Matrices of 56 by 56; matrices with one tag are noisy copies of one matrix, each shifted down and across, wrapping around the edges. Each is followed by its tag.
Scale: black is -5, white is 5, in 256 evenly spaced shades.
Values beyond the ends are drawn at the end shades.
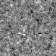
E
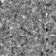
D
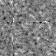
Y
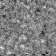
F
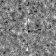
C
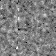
C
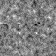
F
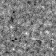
F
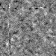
Y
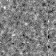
D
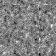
D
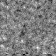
F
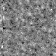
C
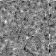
D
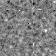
D
